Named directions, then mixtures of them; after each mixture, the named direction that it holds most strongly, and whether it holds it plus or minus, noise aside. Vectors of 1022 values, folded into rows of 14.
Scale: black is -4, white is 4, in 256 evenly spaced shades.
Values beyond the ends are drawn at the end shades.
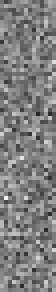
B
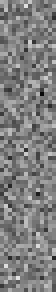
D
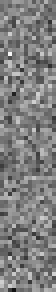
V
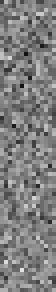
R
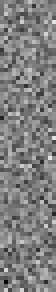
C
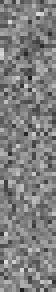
R, plus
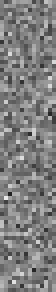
B, plus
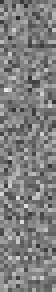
D, minus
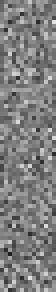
C, plus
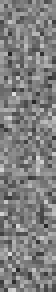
V, minus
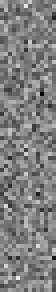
D, plus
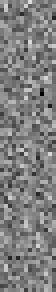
D, plus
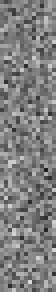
B, plus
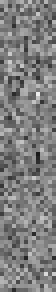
V, plus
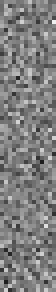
C, plus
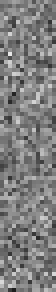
V, plus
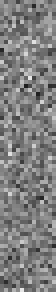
C, plus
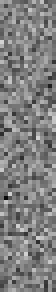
B, minus
